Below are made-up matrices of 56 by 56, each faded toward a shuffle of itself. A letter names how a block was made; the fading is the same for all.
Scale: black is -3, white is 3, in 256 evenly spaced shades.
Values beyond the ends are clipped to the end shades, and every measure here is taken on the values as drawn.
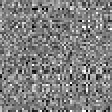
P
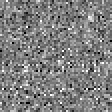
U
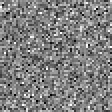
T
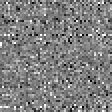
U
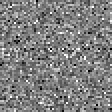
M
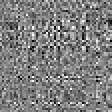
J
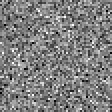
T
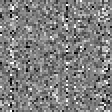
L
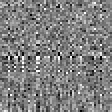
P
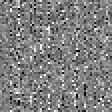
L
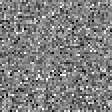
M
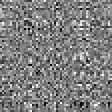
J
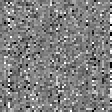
L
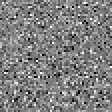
U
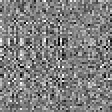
J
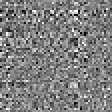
J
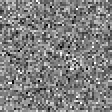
T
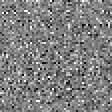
U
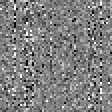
L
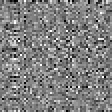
J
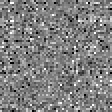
U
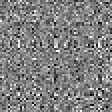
J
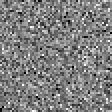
T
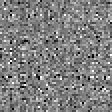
U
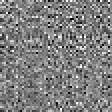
J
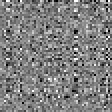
P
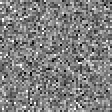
T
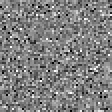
M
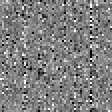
L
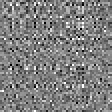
P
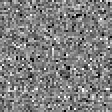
M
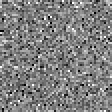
M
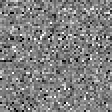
U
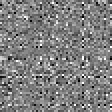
P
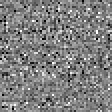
U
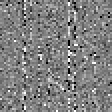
L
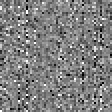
L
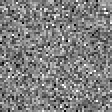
T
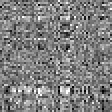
P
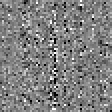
L
